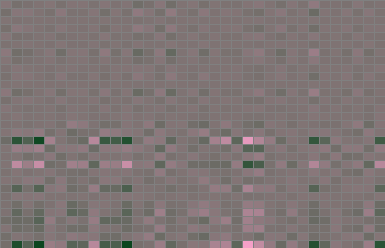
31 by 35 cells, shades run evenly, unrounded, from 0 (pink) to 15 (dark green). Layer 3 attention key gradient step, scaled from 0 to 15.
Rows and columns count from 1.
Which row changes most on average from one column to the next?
31
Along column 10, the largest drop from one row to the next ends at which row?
19
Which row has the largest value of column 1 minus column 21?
18
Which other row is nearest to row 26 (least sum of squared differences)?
29
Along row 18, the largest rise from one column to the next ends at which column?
10
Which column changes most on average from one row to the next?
23
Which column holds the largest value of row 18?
4
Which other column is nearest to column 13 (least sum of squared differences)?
26
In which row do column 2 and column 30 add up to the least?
21
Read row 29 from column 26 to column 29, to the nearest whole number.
8 7 8 8
